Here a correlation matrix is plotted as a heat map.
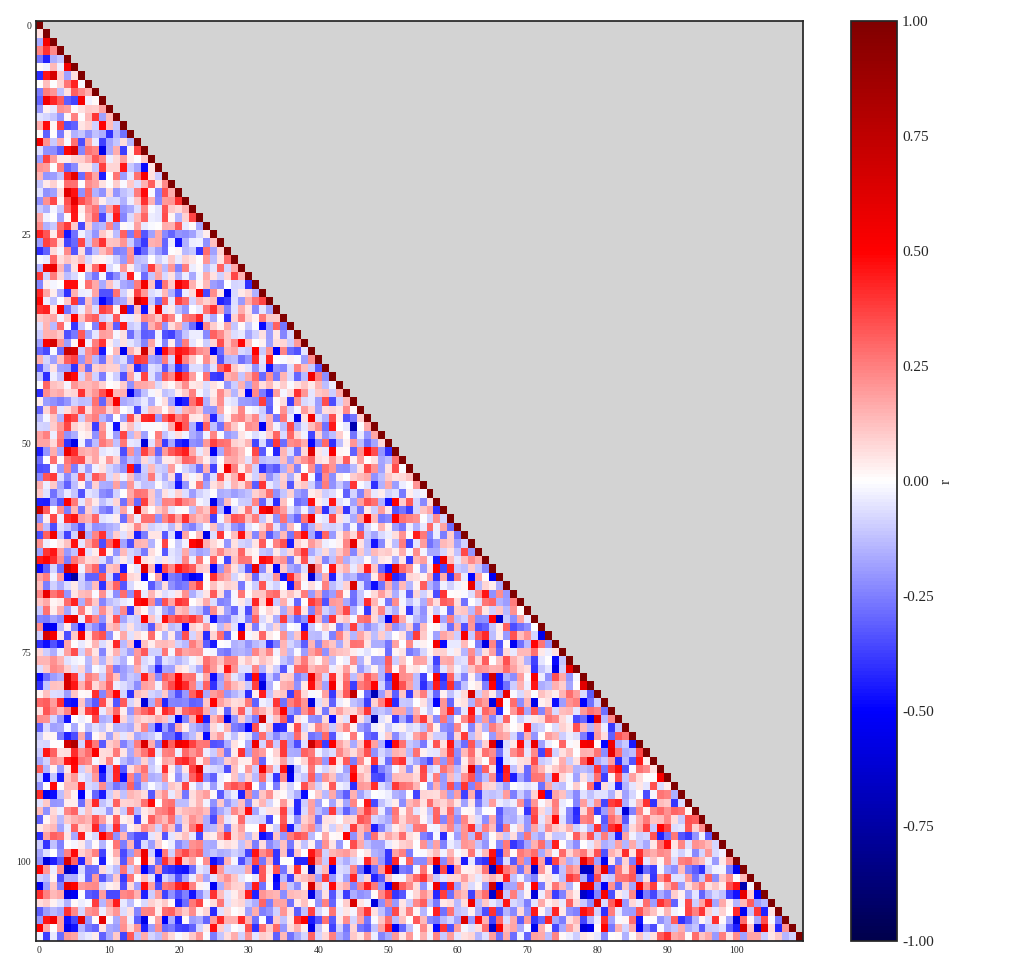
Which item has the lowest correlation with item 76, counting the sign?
74
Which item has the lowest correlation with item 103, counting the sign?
101
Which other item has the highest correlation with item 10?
44
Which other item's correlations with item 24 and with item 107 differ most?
61
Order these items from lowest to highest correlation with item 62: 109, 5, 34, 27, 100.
27, 100, 109, 34, 5
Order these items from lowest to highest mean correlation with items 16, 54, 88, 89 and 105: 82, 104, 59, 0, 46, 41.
104, 0, 41, 46, 59, 82
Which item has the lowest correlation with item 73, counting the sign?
72
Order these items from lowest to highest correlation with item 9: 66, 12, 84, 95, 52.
84, 52, 95, 66, 12
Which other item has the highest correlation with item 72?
92
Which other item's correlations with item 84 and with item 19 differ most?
94
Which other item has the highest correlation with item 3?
34
